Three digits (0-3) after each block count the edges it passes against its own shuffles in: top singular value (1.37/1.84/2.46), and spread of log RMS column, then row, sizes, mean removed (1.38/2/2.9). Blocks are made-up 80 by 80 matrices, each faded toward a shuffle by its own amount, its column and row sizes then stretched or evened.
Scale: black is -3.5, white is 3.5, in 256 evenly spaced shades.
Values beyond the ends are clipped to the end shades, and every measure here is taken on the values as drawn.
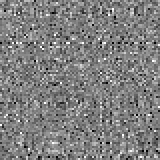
2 0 2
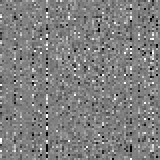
2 3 1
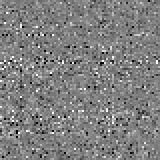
0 1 2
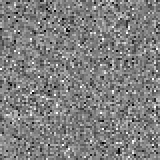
1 1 0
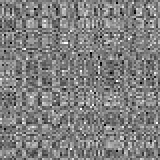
3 0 1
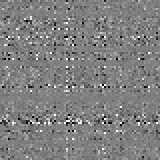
1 2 3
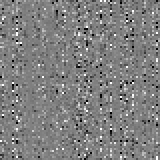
0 3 1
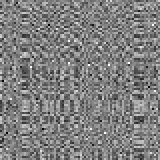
3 2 0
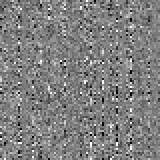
0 3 1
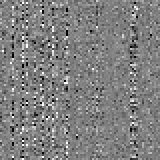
2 3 0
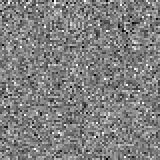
1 0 1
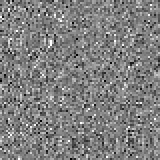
2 1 0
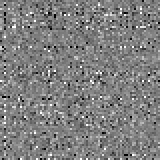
1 2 2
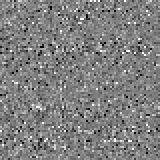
1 0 2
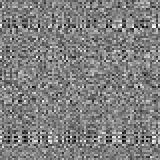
3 0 3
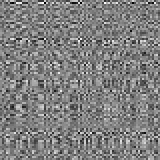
3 1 3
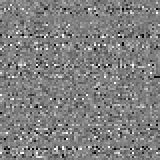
1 1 3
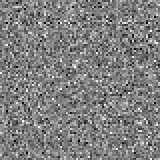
2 1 1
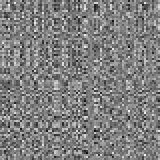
3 3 1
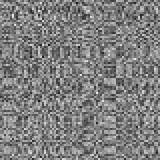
3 1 0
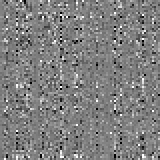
2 3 2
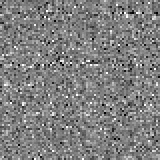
2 0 1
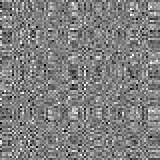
3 2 1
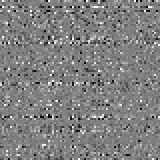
2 1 3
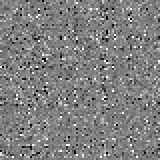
0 2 2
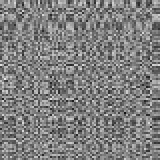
3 1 2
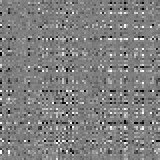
3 3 3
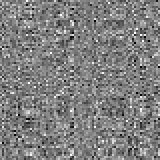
3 2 0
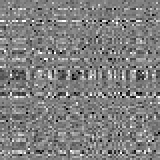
3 0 3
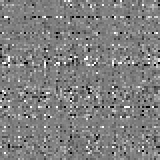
1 2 3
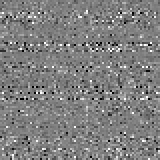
1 1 3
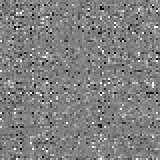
1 2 2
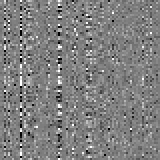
3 3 0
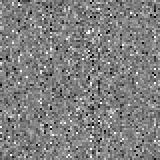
0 2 0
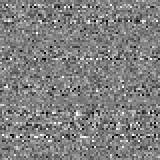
1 0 3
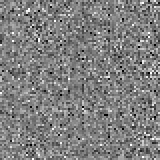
1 2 1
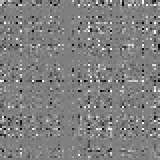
2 3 3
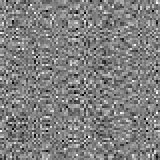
3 2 0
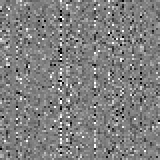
2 3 0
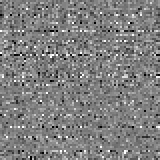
2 1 3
